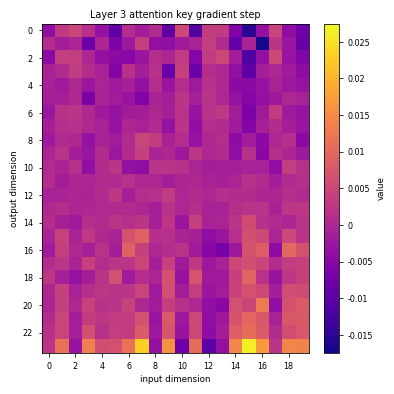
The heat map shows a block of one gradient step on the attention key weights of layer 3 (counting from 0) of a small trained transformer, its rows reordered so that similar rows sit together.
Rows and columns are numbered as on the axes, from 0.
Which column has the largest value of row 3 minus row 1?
16
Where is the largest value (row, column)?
23, 15
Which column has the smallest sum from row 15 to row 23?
12
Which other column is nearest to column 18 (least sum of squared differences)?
19
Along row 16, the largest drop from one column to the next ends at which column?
17
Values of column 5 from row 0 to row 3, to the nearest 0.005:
-0.01 -0.005 -0.005 -0.005
